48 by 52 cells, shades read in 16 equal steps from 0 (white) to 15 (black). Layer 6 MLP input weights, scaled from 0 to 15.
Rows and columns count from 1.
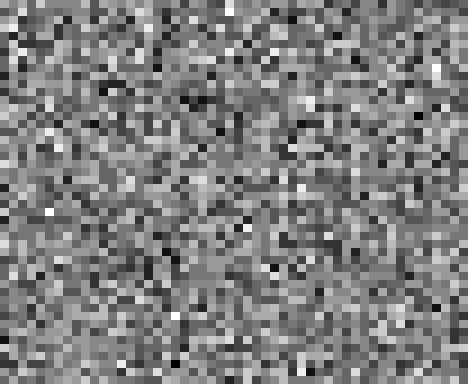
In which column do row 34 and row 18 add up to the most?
33
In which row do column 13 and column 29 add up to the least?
9
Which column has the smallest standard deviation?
41
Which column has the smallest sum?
2
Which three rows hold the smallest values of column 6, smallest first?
27, 17, 14
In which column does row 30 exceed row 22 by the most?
32
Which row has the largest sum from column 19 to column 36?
44
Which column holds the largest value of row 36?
11
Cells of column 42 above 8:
14
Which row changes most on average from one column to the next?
8
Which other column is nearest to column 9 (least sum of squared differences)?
29
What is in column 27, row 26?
5
